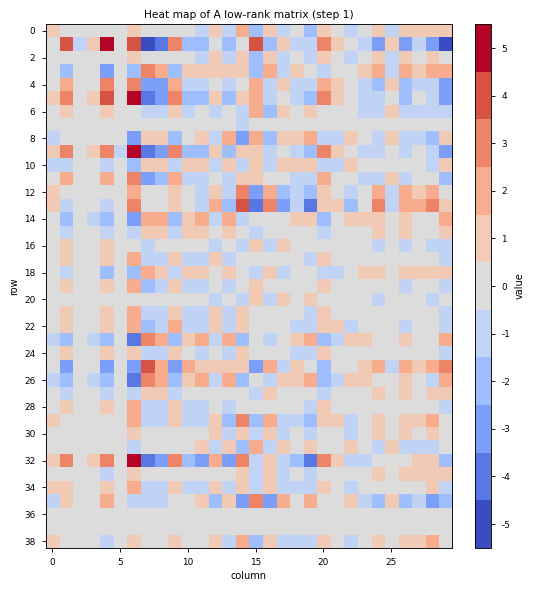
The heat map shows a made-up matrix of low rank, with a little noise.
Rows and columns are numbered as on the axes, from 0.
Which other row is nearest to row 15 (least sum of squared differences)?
27
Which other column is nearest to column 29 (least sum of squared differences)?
8
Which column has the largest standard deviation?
6
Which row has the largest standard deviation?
1
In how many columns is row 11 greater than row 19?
7
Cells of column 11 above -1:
21
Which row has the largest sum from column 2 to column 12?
13
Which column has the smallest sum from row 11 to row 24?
19
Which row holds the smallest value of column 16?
35
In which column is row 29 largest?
14
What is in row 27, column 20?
-1
